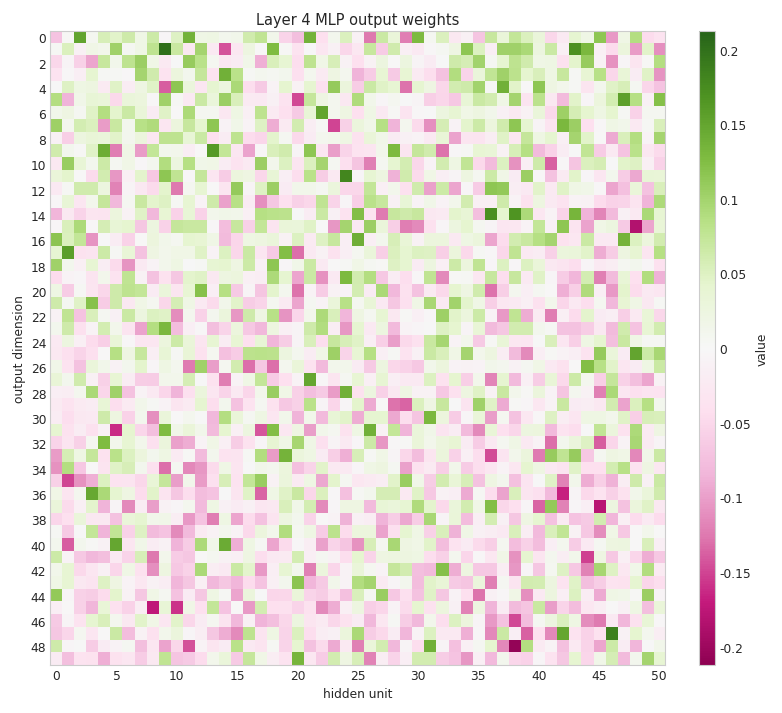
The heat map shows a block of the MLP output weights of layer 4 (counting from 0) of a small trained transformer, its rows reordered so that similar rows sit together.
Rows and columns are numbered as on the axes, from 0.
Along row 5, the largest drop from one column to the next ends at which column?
1
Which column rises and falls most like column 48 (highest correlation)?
30
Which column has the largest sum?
9
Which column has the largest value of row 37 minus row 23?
36
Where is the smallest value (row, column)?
48, 38
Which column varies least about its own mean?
6
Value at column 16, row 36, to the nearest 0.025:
0.05
